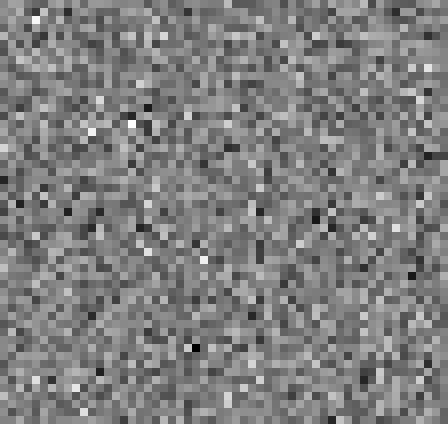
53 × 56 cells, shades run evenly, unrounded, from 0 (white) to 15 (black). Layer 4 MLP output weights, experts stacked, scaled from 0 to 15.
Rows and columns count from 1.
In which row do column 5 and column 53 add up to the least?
48
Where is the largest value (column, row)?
25, 44
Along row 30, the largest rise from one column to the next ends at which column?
6
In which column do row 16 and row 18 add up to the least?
11
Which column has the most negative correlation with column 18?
17
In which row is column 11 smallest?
52
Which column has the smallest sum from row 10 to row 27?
37
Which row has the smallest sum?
16
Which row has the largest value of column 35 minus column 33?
24
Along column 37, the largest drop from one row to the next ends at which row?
39
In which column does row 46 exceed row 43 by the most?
49
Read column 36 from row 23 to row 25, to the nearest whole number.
8 6 10
